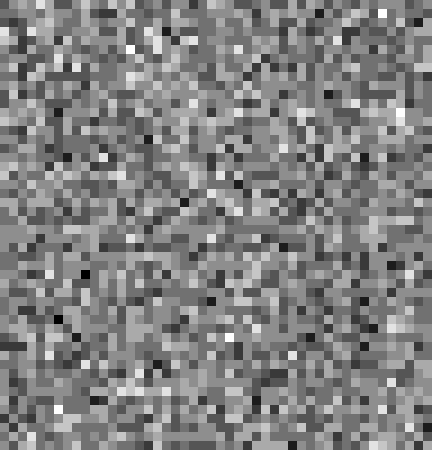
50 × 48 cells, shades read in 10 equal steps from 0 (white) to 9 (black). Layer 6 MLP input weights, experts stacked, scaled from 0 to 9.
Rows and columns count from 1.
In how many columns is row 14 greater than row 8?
18
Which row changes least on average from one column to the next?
26
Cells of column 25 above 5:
10
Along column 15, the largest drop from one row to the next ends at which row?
6
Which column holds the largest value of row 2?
36
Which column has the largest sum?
41
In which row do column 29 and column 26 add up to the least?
38
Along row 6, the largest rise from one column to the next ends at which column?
16
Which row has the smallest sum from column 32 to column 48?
13
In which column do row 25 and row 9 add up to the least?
15
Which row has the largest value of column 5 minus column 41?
27
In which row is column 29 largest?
45
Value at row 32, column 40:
7
